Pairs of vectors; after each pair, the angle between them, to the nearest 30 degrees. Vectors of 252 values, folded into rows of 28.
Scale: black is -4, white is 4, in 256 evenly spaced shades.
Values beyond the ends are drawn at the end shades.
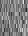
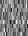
120 degrees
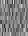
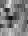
90 degrees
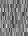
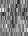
30 degrees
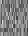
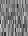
120 degrees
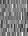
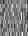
30 degrees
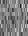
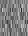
60 degrees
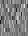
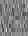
120 degrees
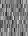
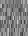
30 degrees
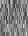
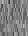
30 degrees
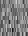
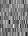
60 degrees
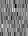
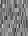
60 degrees
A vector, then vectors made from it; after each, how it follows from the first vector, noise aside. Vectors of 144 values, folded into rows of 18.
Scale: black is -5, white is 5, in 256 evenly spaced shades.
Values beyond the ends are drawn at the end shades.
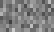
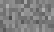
wrapped around, shrunk.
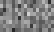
negated.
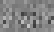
reversed, negated, partly zeroed.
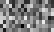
reversed, negated, scaled up.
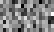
reversed, negated, scaled up.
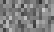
reversed, negated.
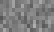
reversed, shrunk.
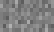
wrapped around, shrunk.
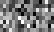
reversed, negated, scaled up.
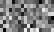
reversed, negated, scaled up.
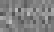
negated, partly zeroed.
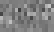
negated, partly zeroed.
